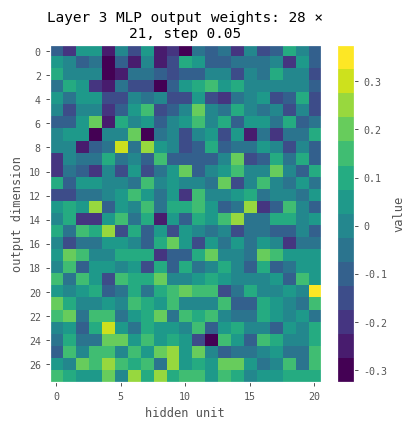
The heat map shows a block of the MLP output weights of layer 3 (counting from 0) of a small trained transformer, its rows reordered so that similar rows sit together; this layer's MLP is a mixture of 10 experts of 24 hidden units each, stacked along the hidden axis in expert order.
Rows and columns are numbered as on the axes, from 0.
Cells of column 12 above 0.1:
4
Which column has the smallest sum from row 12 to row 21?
18
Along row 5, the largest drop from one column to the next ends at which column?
8
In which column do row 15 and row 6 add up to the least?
14
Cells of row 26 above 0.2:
2
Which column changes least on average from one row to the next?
19
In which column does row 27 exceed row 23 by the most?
6
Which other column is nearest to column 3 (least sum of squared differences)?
15
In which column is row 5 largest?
11
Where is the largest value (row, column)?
20, 20
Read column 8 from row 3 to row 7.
-0.3 0 -0.15 -0.1 -0.05
